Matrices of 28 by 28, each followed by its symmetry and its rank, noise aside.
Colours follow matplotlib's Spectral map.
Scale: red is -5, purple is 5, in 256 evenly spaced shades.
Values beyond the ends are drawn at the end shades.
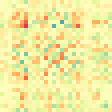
symmetric, rank three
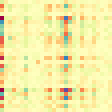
no symmetry, rank one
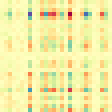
no symmetry, rank one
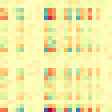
no symmetry, rank one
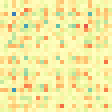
symmetric, rank three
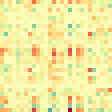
no symmetry, rank three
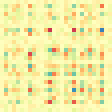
no symmetry, rank two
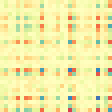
symmetric, rank one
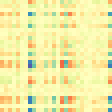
no symmetry, rank one
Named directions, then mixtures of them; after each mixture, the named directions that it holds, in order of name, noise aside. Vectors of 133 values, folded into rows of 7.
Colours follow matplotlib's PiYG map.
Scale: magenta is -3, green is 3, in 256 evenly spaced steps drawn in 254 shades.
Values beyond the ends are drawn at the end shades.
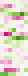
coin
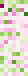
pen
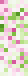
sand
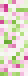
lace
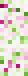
coin, lace, pen.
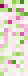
coin, pen.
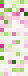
pen, sand.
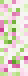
lace, sand.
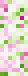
coin, lace, sand.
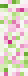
lace.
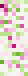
lace, pen, sand.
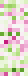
coin, lace, pen.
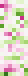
coin, lace, sand.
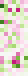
lace, pen.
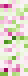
coin, lace.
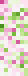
sand.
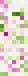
coin, sand.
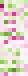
coin, pen.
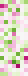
lace, pen, sand.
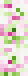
coin, lace, sand.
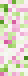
lace.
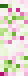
coin, lace, pen.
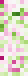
coin, pen, sand.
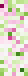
pen, sand.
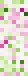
lace, pen, sand.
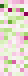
coin, pen.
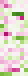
coin, sand.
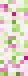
lace.
